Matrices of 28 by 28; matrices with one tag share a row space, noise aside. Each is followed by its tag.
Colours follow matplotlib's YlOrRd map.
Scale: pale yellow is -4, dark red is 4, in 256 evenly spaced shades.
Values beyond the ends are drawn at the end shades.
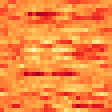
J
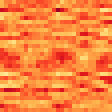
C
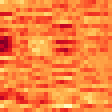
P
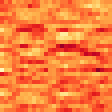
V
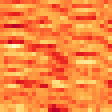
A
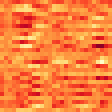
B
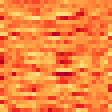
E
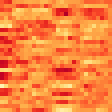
P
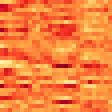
P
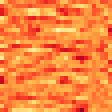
E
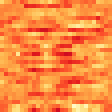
J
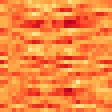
J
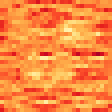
J
